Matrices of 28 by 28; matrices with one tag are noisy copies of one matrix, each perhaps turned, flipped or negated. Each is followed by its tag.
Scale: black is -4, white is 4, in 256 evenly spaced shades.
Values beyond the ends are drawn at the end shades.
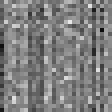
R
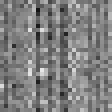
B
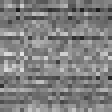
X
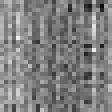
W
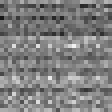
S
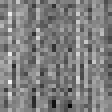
X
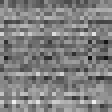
X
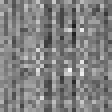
B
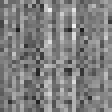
B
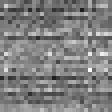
X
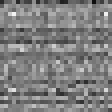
R
